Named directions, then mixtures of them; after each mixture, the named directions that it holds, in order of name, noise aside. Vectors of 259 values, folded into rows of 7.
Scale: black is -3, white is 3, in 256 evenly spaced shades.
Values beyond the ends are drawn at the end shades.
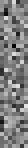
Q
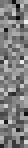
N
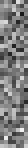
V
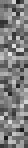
V.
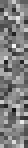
N, Q, V.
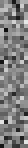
N.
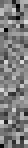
N.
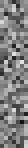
N, Q, V.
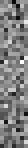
N.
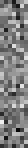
N, Q, V.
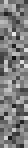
N, Q, V.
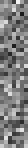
V.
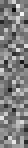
N, Q, V.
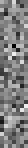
Q.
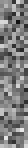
V.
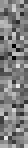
Q, V.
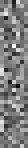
Q.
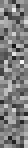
N, Q, V.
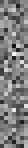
N, Q, V.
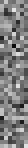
Q, V.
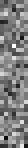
Q, V.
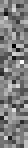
N, Q, V.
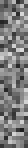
V.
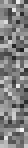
V.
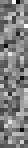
Q, V.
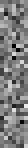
N, Q, V.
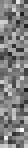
V.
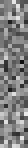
N.
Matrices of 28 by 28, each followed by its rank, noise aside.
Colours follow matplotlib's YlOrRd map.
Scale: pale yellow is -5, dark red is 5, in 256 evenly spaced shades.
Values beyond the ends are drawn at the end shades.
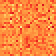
four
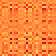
two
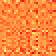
three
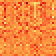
four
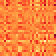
three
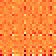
one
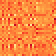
three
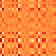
one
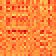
three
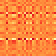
one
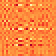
two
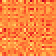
three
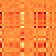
one
